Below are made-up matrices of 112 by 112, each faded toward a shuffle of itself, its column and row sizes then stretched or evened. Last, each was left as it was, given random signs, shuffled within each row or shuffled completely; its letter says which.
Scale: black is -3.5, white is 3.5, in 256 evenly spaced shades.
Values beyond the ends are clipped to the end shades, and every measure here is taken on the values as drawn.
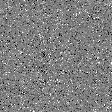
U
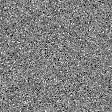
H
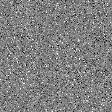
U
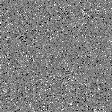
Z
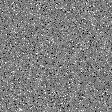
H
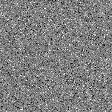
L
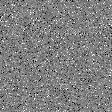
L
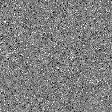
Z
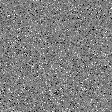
L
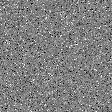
H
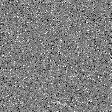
U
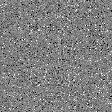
Z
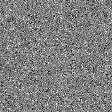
Z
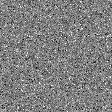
L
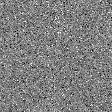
U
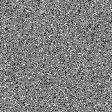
Z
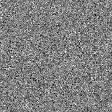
U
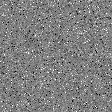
H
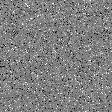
L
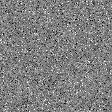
L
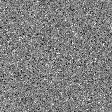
H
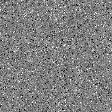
U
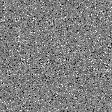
L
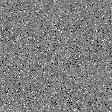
L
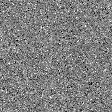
L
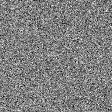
L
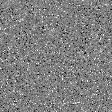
L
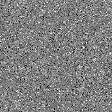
Z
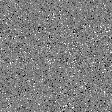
U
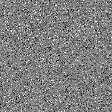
Z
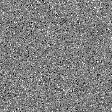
U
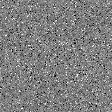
U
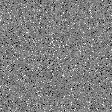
Z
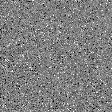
U
